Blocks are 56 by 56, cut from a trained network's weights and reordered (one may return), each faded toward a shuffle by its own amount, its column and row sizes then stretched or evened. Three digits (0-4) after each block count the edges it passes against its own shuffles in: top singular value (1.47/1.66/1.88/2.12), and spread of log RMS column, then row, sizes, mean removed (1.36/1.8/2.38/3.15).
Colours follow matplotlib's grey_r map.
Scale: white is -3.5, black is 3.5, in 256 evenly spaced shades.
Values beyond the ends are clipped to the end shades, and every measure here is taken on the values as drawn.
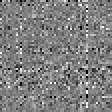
2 3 3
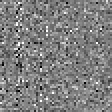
0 3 1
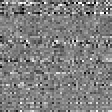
2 0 4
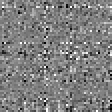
0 2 3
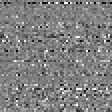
2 1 4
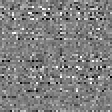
1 1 4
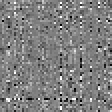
2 4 1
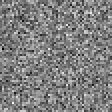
2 0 0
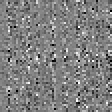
0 4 1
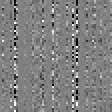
4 4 0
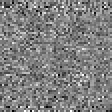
2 0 3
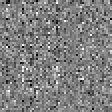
1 3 1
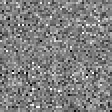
0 0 2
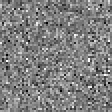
0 2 1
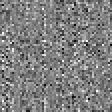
1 3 1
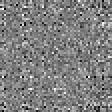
2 2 3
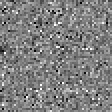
0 1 2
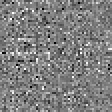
0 2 1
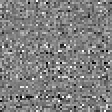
0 2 3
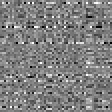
3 0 4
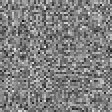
3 1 0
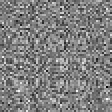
4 2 0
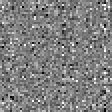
0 2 1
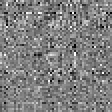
2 2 3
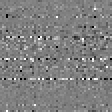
2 1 3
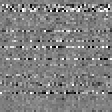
3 0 4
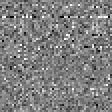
1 1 2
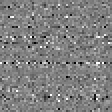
1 1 3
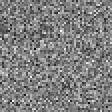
1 0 0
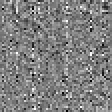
1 3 1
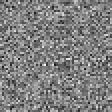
2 0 1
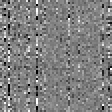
2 4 0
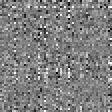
1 3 2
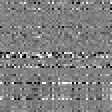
4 1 4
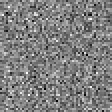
2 1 1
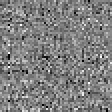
1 2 1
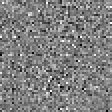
0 1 2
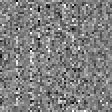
1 3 0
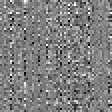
2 4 1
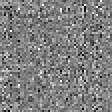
1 3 0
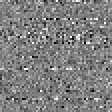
0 0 3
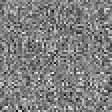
1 0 2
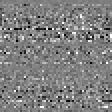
0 0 4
